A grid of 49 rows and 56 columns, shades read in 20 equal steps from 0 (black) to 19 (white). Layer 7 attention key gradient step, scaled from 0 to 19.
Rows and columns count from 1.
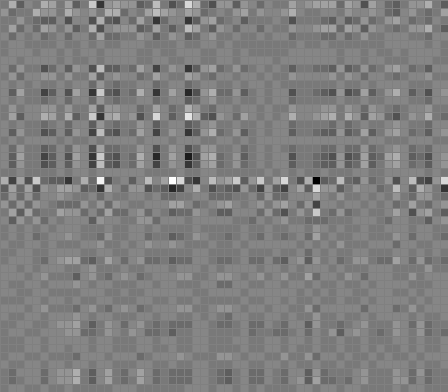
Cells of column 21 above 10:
2
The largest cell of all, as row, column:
23, 22
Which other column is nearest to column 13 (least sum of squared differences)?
27
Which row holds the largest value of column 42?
15
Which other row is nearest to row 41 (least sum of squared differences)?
47
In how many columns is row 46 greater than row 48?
27
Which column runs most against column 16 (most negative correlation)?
10
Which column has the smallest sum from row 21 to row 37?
24
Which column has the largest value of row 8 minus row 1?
13
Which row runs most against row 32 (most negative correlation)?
37
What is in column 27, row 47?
9
